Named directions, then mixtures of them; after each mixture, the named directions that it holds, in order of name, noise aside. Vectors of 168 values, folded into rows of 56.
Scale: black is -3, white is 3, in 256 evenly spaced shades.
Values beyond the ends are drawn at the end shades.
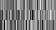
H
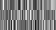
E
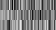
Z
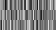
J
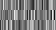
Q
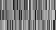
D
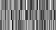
E, J, Q.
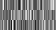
E.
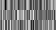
E, H, J.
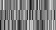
H, J, Q.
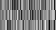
D, H, Z.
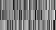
D.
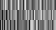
H, J, Q.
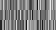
H, J, Q.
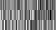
H.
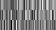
E, H, Q.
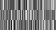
E.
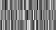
J.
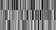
Q, Z.
